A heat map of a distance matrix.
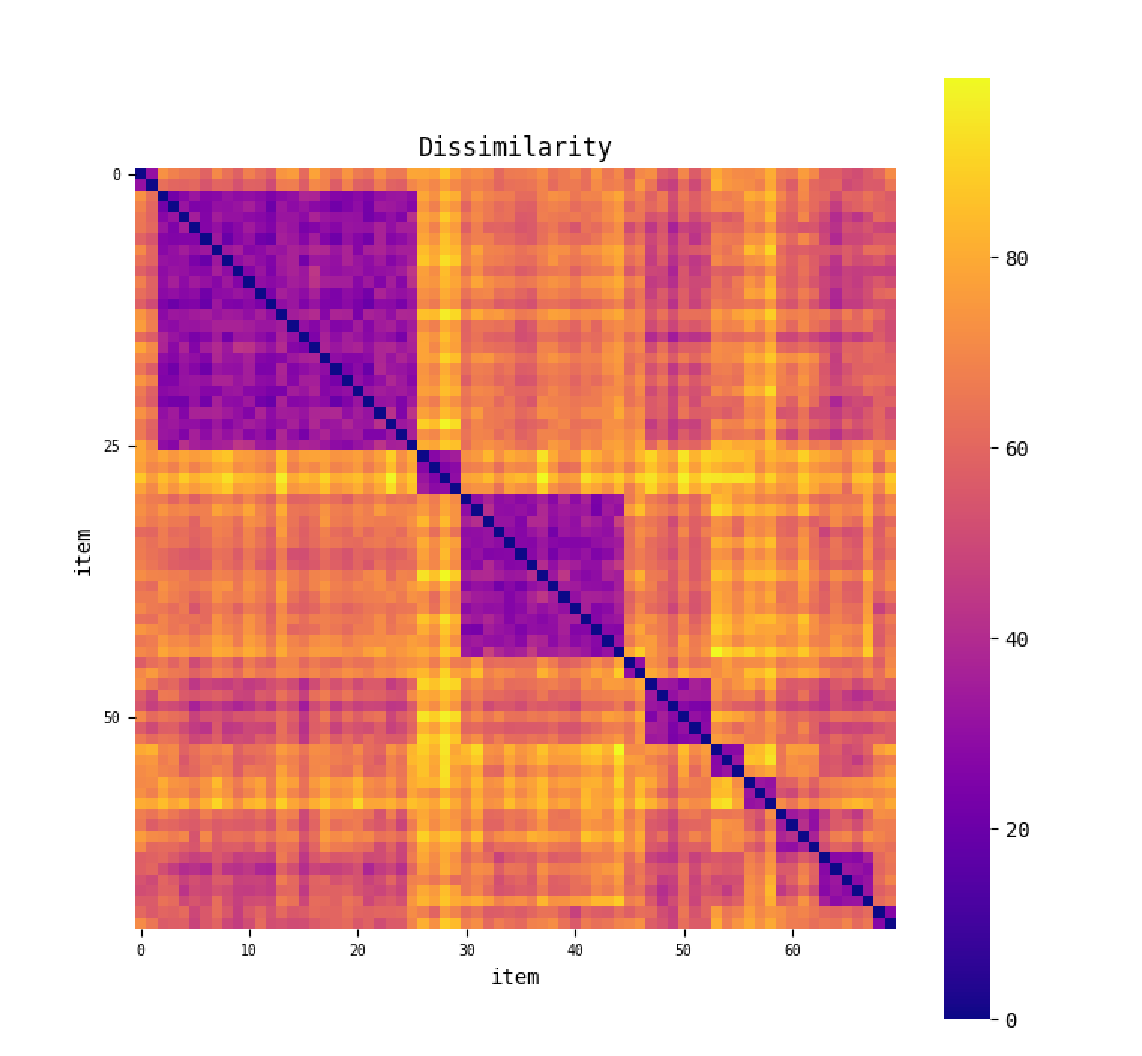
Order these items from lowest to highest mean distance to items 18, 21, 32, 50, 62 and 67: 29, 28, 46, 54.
54, 46, 29, 28
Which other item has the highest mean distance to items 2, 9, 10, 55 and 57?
28
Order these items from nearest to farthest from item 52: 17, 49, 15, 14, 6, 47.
49, 47, 15, 6, 14, 17
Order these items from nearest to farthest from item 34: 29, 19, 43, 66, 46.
43, 66, 19, 46, 29
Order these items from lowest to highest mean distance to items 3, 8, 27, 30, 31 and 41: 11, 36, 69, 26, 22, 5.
36, 5, 11, 22, 69, 26
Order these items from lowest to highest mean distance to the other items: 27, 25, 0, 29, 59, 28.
25, 59, 0, 27, 29, 28
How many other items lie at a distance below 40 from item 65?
4
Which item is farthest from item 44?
53
